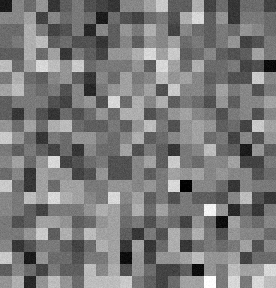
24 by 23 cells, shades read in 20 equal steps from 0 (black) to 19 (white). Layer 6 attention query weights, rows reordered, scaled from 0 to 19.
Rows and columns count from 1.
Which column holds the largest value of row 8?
15
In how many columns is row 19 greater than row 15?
10
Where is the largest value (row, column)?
24, 18
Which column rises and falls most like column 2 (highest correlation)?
19
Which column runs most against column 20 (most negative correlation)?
14
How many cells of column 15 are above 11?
9
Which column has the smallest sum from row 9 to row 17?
20
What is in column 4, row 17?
12
